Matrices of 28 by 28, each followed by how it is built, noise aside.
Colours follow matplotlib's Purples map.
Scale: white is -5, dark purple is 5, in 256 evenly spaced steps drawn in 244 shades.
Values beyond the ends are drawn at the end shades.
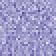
repeating columns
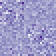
block diagonal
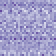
repeating columns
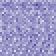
repeating columns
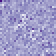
block diagonal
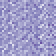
repeating rows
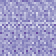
repeating columns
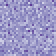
repeating columns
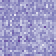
blocks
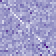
diagonal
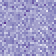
repeating rows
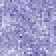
smooth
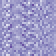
repeating rows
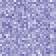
blocks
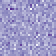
low rank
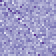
diagonal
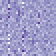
uneven columns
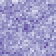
smooth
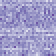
blocks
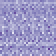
repeating columns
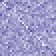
diagonal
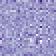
low rank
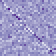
diagonal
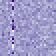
uneven columns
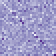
diagonal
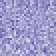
blocks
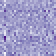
low rank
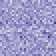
repeating columns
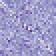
diagonal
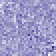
block diagonal
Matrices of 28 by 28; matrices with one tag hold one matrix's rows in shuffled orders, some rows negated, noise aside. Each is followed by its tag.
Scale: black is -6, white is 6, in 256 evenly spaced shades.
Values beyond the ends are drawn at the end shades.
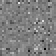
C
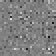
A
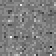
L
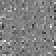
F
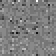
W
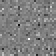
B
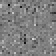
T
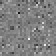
C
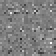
L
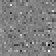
A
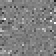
F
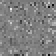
A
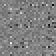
A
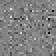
A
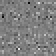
B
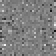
F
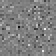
C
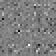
B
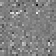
W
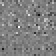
B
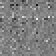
W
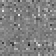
B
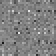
B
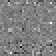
L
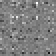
W
